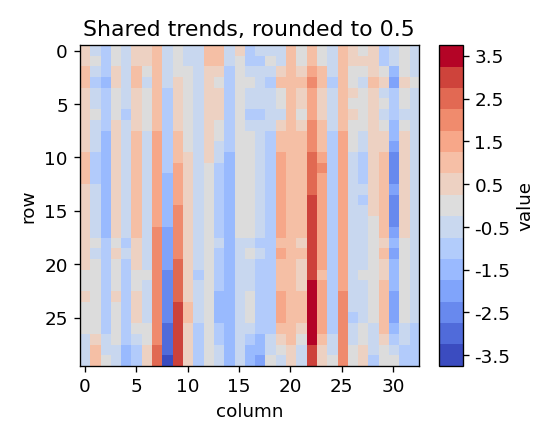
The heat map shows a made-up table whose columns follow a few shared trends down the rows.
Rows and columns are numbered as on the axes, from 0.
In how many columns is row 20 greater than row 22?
3
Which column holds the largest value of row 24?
22
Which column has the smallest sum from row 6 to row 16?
30
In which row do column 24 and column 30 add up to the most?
29
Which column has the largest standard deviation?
9
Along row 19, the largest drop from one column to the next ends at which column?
8
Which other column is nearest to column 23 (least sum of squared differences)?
19
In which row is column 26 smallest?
25
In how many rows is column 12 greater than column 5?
5
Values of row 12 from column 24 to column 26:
-1 1.5 -0.5
